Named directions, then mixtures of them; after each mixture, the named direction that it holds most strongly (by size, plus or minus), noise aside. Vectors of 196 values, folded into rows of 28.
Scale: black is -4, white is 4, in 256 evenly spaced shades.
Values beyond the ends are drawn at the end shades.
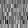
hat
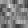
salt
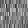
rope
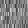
rope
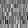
hat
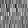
rope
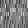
rope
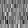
hat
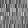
rope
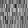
rope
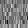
hat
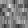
salt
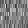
rope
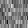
hat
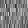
rope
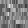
salt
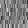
rope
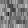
salt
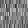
rope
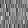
rope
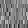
hat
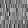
rope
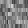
salt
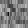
salt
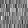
rope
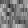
salt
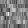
salt
